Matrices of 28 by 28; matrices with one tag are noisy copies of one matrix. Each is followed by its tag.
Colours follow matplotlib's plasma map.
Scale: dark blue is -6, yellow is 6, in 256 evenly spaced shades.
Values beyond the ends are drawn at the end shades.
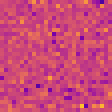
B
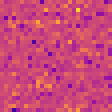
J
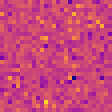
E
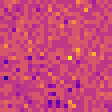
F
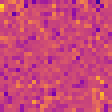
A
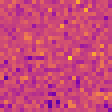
F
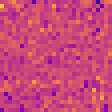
A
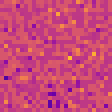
F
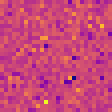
E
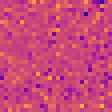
B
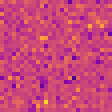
E
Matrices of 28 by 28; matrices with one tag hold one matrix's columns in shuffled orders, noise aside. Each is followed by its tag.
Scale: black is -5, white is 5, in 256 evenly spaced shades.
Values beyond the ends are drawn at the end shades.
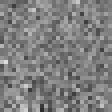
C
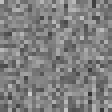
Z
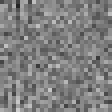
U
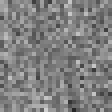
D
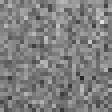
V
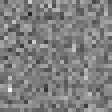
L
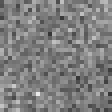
Z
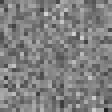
D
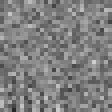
C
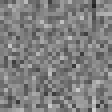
U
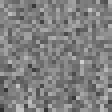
C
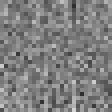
U
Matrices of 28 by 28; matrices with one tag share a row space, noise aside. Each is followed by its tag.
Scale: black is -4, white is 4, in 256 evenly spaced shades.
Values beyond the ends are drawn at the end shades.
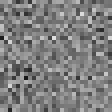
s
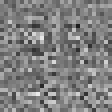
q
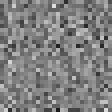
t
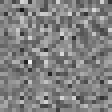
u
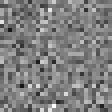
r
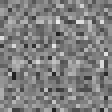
t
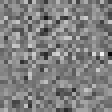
u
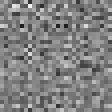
u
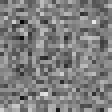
u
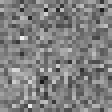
u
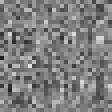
s
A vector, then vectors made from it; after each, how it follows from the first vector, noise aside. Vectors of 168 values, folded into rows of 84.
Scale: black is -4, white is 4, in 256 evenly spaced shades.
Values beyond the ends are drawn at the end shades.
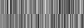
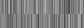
shrunk.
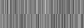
shrunk.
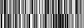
wrapped around, scaled up.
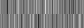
partly zeroed.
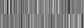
partly zeroed.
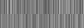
negated, shrunk.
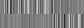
partly zeroed.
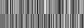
sign-scrambled.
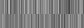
shrunk.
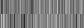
reversed, partly zeroed.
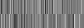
reversed, partly zeroed.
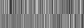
partly zeroed.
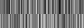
sign-scrambled.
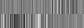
reversed, partly zeroed.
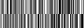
scaled up.
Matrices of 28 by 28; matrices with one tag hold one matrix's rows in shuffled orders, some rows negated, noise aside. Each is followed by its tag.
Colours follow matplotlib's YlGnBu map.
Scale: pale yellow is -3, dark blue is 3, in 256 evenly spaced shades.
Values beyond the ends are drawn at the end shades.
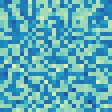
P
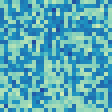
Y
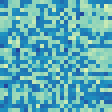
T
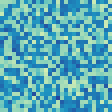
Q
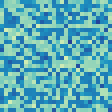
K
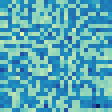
T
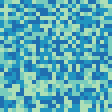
K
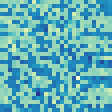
T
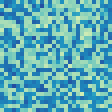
K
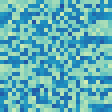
T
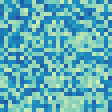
Y
